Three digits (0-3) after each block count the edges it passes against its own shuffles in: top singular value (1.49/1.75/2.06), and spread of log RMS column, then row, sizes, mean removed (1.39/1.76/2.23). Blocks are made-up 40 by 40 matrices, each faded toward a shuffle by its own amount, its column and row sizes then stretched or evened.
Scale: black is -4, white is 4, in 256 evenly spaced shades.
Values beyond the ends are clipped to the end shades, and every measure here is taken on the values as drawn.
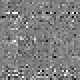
2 1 3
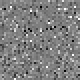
0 1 0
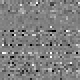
1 1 3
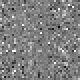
0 3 1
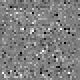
0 1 1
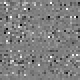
0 1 3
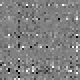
0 1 3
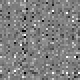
0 3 1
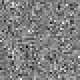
0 1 0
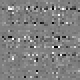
1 2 3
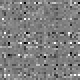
0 2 3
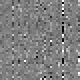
2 3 0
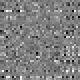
3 1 3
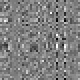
3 3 1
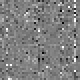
2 2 0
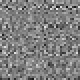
2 0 3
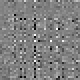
3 3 3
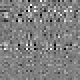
3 2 3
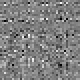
2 2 3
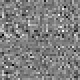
2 1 2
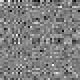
3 0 2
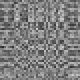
3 1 3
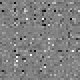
0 1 2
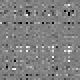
2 2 3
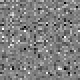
2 2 1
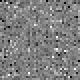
0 1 0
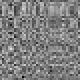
3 3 0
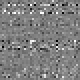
2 1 3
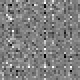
2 3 0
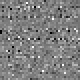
1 0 2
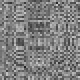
3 2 0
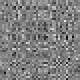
3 2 1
